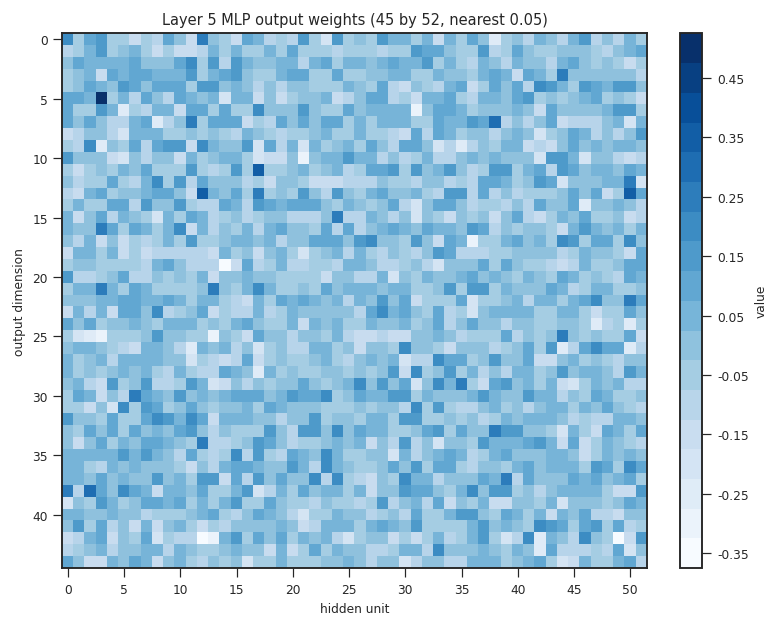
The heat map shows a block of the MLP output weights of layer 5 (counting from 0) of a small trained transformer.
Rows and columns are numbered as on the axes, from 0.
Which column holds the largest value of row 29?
35
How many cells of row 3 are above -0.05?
37
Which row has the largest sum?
30
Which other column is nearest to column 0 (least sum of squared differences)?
32
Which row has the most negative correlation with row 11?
26
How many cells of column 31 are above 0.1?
8
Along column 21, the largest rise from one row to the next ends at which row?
11
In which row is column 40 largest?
33
